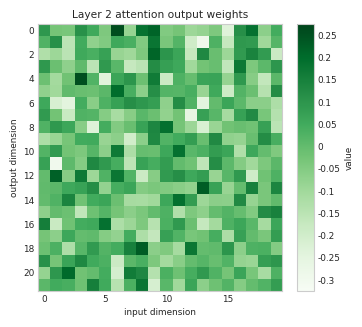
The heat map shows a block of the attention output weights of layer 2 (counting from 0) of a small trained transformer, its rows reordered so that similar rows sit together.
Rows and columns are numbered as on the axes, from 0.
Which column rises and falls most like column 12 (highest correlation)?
15
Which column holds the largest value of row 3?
16
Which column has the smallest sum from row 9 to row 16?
7
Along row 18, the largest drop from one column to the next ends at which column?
9
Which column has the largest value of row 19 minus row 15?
3
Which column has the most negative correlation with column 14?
5
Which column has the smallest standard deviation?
14
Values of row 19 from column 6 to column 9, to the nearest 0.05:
-0.2 0 0.05 -0.05
